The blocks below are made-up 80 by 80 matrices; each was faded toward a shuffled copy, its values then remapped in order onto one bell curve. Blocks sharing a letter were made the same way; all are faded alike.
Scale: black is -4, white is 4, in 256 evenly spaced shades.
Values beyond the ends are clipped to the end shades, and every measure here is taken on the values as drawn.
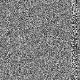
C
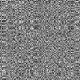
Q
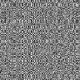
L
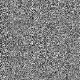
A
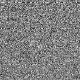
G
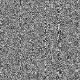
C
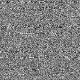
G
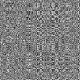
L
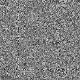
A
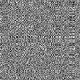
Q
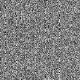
C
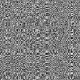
L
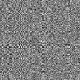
Q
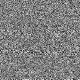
G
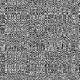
Q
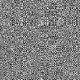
Q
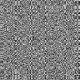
L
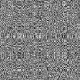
Q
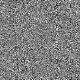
A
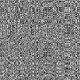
Q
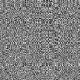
Q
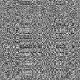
Q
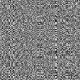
L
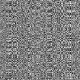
L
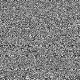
G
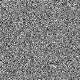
G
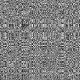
L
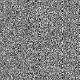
A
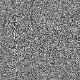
A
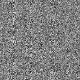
A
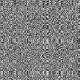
L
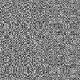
Q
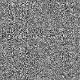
A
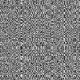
L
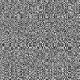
Q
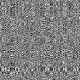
Q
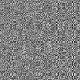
L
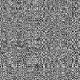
Q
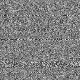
G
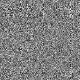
A
